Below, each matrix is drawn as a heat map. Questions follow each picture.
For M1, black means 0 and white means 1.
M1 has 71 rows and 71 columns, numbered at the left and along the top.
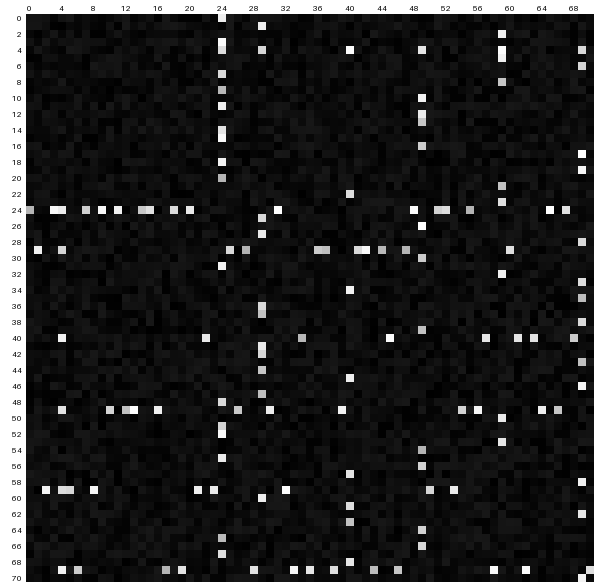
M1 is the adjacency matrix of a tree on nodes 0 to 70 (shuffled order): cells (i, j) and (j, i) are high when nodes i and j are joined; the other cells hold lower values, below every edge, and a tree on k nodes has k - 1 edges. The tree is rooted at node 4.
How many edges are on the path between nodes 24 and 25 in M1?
3
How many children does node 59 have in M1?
8
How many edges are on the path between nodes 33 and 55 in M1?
4
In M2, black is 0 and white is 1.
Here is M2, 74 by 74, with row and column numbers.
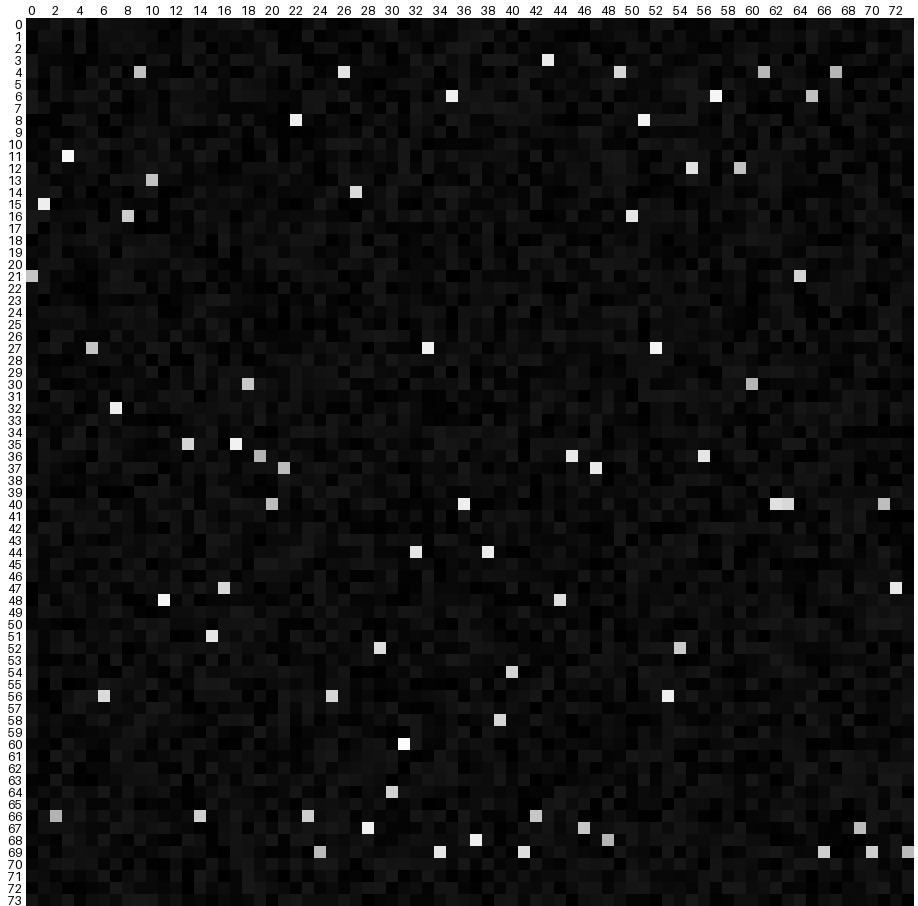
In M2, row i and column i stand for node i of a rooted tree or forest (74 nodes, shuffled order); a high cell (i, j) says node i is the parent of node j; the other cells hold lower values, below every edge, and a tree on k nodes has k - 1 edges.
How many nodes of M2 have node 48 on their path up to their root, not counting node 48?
7
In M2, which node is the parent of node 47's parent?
68
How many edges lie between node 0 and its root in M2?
3
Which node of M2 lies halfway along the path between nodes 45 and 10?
6
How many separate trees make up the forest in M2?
4
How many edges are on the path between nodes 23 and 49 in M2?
5
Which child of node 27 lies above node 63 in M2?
52
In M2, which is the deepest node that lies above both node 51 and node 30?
37
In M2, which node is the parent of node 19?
36
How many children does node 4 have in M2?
5
